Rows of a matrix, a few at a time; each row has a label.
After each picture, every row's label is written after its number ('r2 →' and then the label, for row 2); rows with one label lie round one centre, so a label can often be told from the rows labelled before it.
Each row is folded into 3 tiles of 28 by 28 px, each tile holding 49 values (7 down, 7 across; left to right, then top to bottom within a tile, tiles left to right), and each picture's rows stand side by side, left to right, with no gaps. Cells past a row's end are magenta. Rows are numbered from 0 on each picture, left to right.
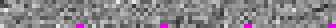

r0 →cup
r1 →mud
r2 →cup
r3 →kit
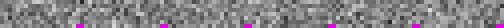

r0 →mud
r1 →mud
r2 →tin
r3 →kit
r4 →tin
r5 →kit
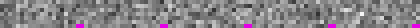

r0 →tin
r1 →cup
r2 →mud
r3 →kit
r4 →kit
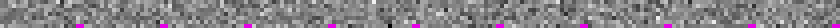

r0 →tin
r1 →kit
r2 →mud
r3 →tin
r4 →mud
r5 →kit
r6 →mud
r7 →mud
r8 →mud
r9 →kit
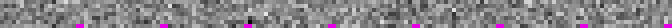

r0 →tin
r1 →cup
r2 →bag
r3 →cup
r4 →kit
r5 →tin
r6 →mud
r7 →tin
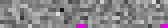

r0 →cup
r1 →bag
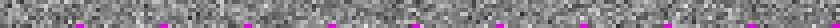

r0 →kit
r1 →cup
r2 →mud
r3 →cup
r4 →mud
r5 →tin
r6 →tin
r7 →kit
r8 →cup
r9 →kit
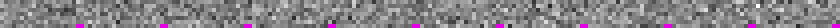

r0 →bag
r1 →mud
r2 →mud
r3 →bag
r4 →kit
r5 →tin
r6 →mud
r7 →mud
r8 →cup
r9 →bag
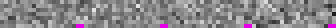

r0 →tin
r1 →cup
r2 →mud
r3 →tin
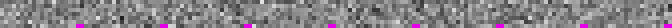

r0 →mud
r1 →bag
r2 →cup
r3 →tin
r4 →cup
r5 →cup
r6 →tin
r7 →cup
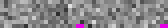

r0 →mud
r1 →mud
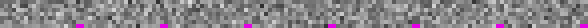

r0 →cup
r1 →cup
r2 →mud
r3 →kit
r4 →bag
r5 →cup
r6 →mud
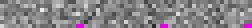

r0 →bag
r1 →mud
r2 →cup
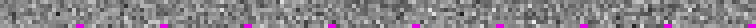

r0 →mud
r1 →kit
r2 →kit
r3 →mud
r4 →mud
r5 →mud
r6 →mud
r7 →kit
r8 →cup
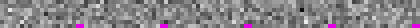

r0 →kit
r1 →cup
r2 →bag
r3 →bag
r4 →cup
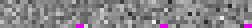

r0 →cup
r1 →kit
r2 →tin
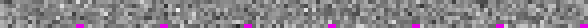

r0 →bag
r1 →kit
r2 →kit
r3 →kit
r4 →bag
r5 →cup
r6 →tin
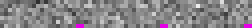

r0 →kit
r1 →bag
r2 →mud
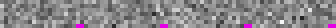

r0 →bag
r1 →kit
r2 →kit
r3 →mud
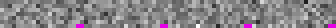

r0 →cup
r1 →mud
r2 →bag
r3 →tin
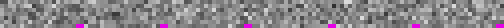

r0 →tin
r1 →tin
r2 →kit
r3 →mud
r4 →tin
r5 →bag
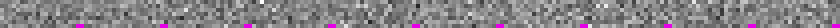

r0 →cup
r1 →mud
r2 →cup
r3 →tin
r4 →mud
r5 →mud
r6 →tin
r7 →tin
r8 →bag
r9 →bag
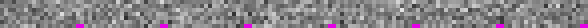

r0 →bag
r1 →mud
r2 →kit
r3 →kit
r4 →bag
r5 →bag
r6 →mud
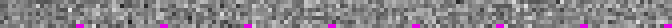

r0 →kit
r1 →cup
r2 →tin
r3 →bag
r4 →bag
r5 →kit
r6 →tin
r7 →tin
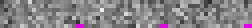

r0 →cup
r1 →cup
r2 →cup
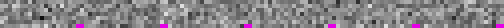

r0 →bag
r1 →bag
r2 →cup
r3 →mud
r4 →cup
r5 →kit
